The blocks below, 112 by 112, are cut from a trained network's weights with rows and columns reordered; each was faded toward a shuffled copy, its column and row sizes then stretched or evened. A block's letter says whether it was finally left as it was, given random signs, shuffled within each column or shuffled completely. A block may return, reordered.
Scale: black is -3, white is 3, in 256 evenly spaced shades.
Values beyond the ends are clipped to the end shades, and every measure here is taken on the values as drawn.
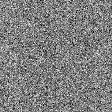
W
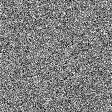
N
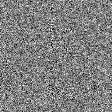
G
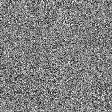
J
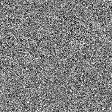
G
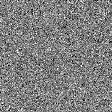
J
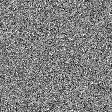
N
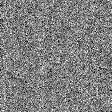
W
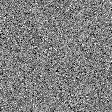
N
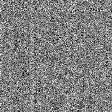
J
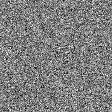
G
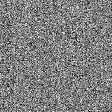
W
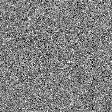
G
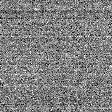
J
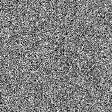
W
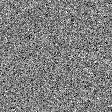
N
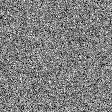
N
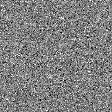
G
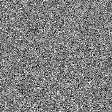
G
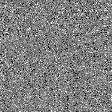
J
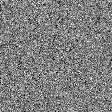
G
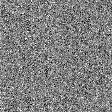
W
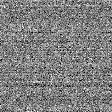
J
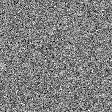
N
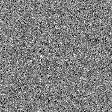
W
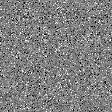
J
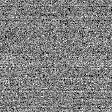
J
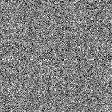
J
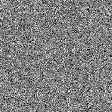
J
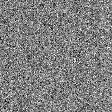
W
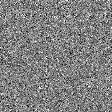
G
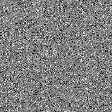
J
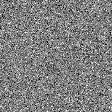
W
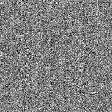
J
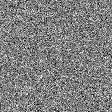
N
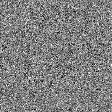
G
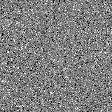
W
